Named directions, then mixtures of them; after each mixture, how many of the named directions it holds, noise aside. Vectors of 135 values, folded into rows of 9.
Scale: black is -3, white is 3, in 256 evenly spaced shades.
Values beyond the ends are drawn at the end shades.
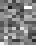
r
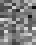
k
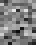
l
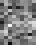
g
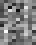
four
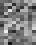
three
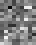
three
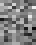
one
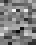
one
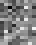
four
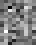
four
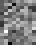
three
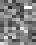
one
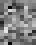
three
